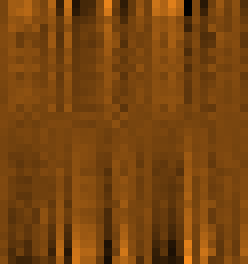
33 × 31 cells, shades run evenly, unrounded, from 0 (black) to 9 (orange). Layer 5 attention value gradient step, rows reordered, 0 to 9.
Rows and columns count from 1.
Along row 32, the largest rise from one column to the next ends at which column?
10
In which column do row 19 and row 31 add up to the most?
24
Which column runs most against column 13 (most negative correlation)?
15
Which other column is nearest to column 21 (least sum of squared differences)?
23
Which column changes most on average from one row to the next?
27
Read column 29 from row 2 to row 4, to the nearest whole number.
4 4 4
